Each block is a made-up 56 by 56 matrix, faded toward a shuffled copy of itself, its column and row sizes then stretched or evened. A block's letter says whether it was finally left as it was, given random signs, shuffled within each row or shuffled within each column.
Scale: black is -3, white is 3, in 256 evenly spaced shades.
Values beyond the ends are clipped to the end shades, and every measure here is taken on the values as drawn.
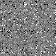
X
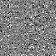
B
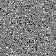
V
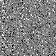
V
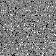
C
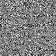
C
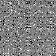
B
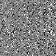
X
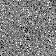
V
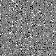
V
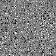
X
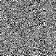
B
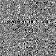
B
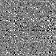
B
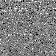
C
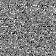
C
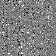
V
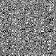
B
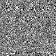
X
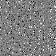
V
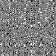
B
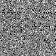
X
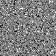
C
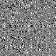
B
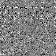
X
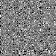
B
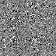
B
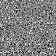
C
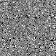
X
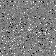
C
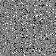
X
